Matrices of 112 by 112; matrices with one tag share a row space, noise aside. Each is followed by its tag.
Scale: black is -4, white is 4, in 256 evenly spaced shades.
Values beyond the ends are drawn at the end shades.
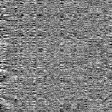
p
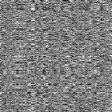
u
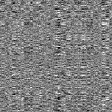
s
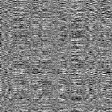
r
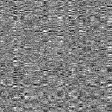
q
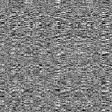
s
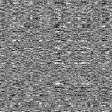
s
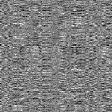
r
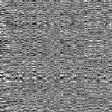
p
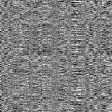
r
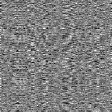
u
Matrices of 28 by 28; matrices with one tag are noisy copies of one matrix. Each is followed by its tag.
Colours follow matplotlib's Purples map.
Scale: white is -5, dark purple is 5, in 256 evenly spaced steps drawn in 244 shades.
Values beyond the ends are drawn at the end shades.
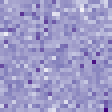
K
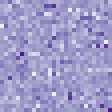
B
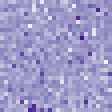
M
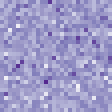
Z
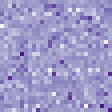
B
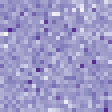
K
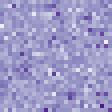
B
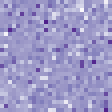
K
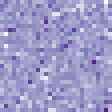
K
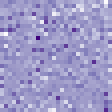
K
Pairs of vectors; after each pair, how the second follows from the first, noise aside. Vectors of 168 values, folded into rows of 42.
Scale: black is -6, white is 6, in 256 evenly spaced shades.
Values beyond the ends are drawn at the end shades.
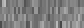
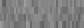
negated, shrunk.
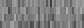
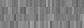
negated, shrunk.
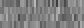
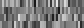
negated, scaled up.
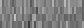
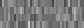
sign-scrambled.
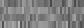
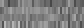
copied.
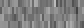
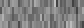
copied.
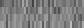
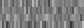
sign-scrambled.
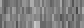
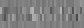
wrapped around, partly zeroed.
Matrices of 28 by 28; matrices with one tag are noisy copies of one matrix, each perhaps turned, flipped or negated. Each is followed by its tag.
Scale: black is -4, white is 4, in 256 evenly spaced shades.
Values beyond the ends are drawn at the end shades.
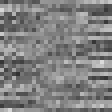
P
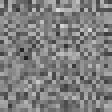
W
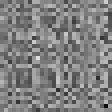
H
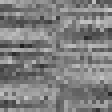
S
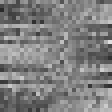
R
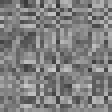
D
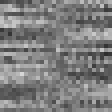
S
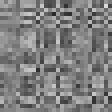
D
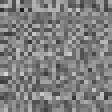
W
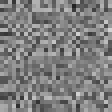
W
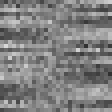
S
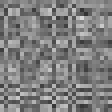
D
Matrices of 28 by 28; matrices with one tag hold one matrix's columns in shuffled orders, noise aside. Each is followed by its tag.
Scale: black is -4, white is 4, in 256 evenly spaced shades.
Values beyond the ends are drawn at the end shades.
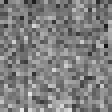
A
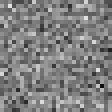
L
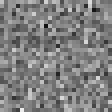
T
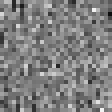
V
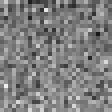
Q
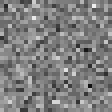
L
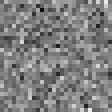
T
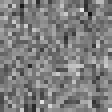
V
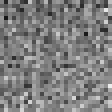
Q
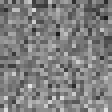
Q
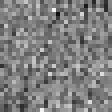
V
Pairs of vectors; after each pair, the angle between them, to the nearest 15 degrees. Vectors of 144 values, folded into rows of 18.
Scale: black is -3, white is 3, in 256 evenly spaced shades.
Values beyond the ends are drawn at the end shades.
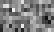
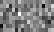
60 degrees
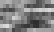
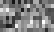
120 degrees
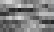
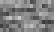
30 degrees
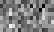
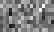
165 degrees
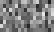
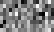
150 degrees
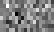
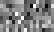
135 degrees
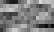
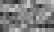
30 degrees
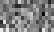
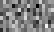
90 degrees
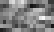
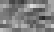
165 degrees
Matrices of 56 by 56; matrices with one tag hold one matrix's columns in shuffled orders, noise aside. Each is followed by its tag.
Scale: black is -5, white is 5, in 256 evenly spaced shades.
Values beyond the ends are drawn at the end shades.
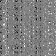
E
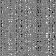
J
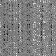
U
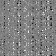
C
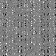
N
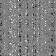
N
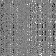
U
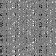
N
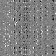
E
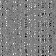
N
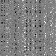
J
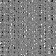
E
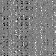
C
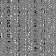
J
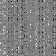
E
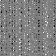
J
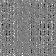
U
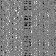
C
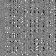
J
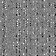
N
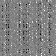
U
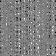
E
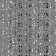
N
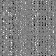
C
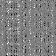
N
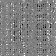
U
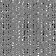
U
